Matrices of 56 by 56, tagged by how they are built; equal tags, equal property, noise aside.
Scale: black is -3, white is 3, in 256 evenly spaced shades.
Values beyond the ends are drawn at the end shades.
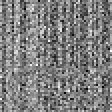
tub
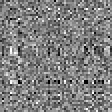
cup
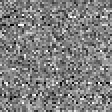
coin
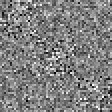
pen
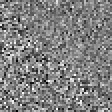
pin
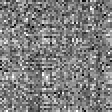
tub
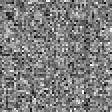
tub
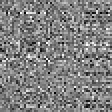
cup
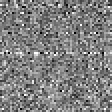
coin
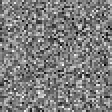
tub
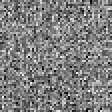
tub
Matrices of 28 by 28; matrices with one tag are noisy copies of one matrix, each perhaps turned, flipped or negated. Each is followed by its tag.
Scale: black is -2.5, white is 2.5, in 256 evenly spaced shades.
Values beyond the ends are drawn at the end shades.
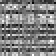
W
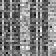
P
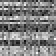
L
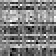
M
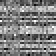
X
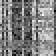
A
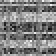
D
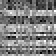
L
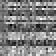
L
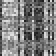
A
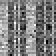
P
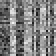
L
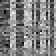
L
